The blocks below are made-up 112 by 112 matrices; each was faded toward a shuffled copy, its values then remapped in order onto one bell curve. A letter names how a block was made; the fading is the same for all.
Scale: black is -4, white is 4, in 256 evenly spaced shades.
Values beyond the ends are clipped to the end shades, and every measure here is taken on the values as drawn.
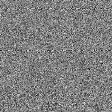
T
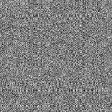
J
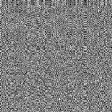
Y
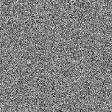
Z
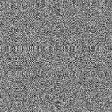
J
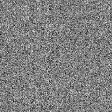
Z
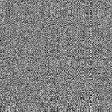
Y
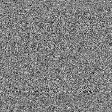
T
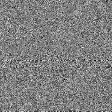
T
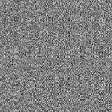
J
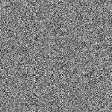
Z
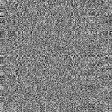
J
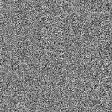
Z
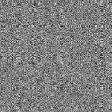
Y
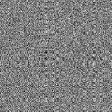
Y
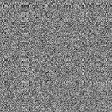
J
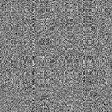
Y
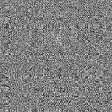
Y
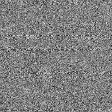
T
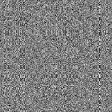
Y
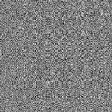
Y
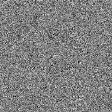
T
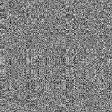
Y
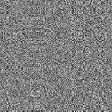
J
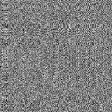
Y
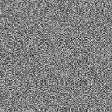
J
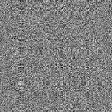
J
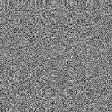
J
